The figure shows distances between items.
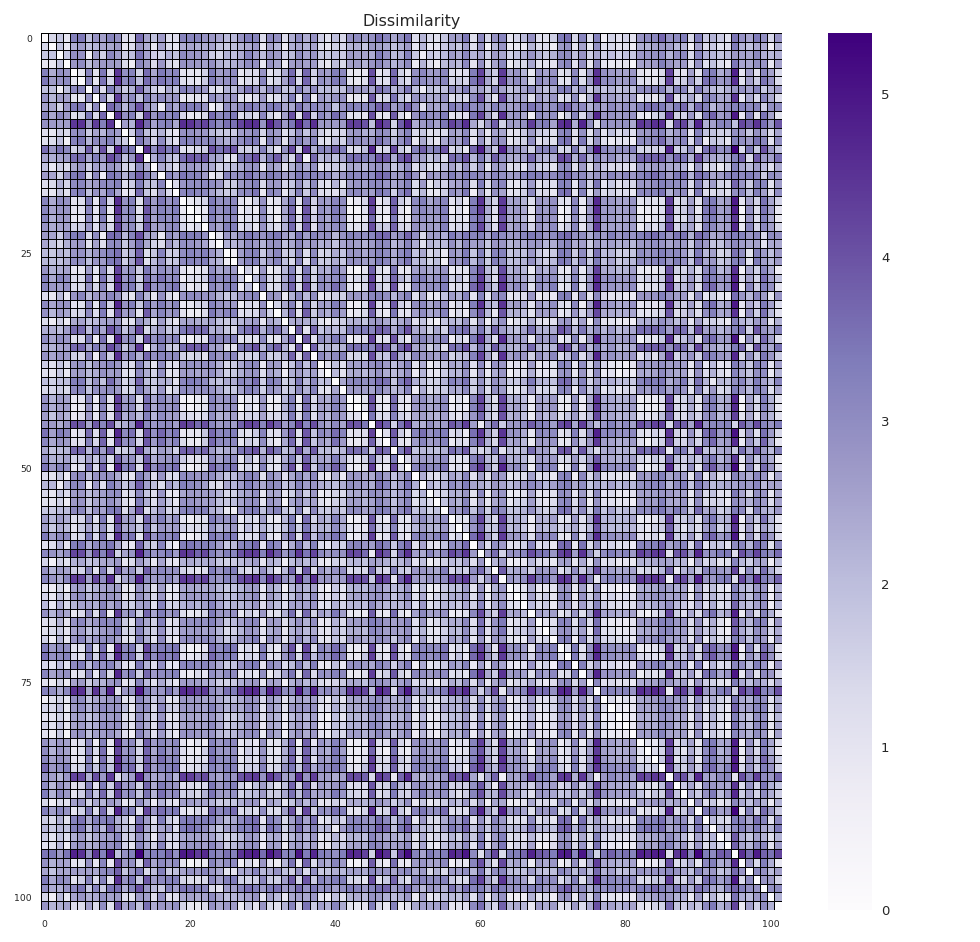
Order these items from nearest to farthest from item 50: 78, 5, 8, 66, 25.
5, 66, 78, 25, 8
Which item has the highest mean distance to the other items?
95
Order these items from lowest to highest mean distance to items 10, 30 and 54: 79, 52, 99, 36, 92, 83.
79, 92, 52, 36, 99, 83
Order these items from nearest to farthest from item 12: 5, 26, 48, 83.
48, 26, 83, 5
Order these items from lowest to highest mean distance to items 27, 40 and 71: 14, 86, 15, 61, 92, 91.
61, 15, 92, 91, 14, 86
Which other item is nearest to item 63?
86
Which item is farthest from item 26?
13
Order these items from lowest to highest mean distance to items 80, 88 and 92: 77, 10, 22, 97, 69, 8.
69, 77, 97, 22, 8, 10
